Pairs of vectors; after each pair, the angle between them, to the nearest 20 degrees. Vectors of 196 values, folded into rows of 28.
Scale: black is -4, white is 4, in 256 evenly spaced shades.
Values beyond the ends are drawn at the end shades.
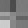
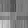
20 degrees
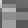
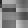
140 degrees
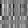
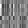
160 degrees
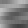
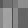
80 degrees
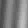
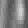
100 degrees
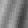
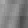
20 degrees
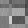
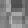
60 degrees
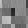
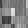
160 degrees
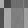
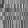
120 degrees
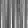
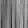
140 degrees
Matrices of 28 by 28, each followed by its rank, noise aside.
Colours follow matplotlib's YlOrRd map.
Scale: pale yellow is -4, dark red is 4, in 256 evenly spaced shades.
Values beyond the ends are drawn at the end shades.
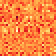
four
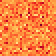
five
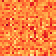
six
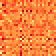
four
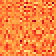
three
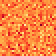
five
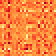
four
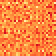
six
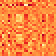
three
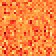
five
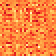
four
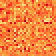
five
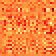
three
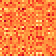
four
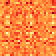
three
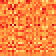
four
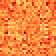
six
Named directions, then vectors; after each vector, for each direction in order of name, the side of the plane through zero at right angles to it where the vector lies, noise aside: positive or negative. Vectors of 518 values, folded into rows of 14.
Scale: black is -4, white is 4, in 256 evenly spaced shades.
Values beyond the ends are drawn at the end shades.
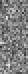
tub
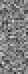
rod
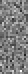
negative, positive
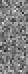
negative, positive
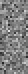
negative, negative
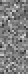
positive, positive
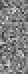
negative, positive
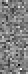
positive, negative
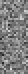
negative, negative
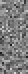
negative, negative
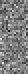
positive, positive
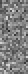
positive, positive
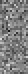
positive, positive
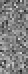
positive, positive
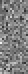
positive, positive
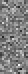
negative, positive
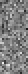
positive, positive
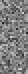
positive, negative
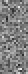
positive, negative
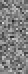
negative, positive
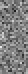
positive, negative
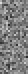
negative, negative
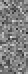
positive, negative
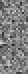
negative, positive
